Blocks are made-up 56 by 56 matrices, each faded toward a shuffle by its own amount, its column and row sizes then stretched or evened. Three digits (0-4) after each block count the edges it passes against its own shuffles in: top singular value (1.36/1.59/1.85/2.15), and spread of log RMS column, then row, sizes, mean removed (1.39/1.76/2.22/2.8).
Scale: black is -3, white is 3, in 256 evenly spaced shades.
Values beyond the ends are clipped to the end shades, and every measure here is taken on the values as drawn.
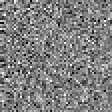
3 1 0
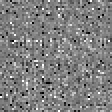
1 2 1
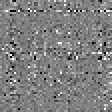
3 3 3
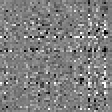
3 3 3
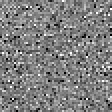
1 0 2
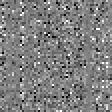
0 4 1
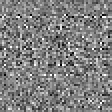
3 0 3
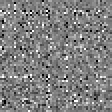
2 3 2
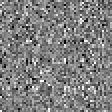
3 2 1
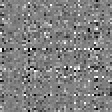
3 4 3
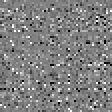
3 1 3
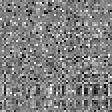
4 0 1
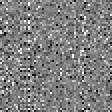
3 2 0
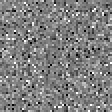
2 1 1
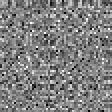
4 0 0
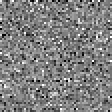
1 0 2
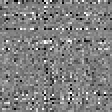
2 2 4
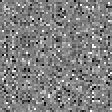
3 1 0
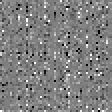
1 4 0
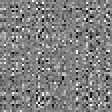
4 4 1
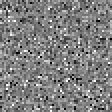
1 0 2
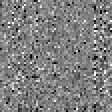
2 3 0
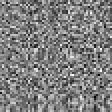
4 2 1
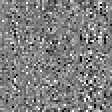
2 2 0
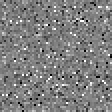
0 0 1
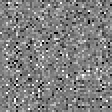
2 2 0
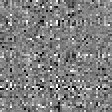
3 3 3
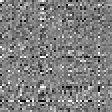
4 3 3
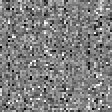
1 3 1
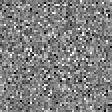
2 0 0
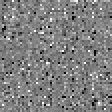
1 2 2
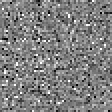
0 2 1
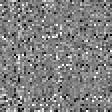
2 1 3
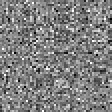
3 0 1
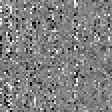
2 3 0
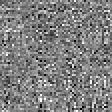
3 3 1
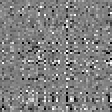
4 3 3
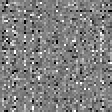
0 4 2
